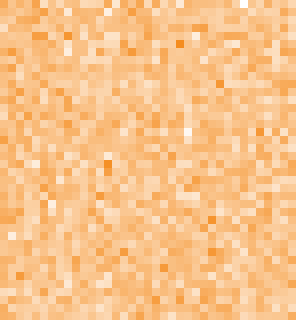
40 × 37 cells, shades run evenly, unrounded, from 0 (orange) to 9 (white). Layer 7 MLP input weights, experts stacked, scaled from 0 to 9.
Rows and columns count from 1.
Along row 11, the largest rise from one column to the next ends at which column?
29
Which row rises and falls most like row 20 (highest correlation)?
27
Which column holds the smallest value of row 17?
33
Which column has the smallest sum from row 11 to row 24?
2
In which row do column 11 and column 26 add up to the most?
8
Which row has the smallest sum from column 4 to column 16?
15
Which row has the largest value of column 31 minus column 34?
1
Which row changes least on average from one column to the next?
3
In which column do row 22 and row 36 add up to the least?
37
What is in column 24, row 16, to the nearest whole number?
6
